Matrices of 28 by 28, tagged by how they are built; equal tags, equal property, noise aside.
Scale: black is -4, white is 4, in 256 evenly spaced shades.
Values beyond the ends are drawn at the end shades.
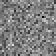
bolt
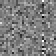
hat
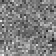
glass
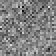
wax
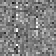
hat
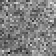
glass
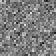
wax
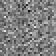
bolt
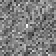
wax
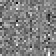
hat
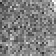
glass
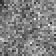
glass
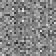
bolt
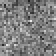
glass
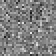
hat
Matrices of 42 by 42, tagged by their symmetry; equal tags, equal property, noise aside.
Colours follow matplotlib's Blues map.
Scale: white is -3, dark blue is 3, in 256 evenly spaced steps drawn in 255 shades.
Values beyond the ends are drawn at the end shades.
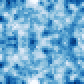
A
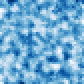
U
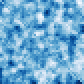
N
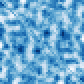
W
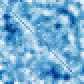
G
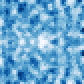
A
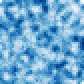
G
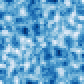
W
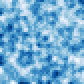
G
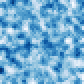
N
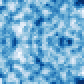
A
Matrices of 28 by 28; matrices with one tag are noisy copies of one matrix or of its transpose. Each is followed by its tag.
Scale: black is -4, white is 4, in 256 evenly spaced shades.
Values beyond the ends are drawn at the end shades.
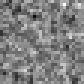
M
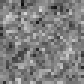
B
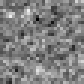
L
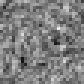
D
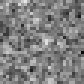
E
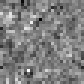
B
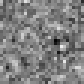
D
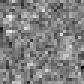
B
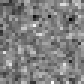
M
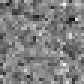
M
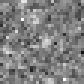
E
